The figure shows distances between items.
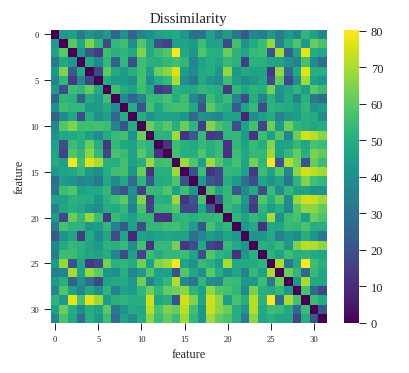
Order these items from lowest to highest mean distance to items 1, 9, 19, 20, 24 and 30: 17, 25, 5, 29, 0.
0, 17, 5, 29, 25
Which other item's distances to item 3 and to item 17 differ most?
10
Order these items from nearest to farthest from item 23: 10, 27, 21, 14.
27, 21, 10, 14
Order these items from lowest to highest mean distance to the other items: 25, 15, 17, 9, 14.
9, 17, 15, 25, 14
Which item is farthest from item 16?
29
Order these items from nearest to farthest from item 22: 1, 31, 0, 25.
0, 31, 1, 25
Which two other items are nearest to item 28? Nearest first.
31, 30
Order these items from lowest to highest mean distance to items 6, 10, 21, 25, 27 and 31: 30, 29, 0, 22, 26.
0, 22, 30, 26, 29
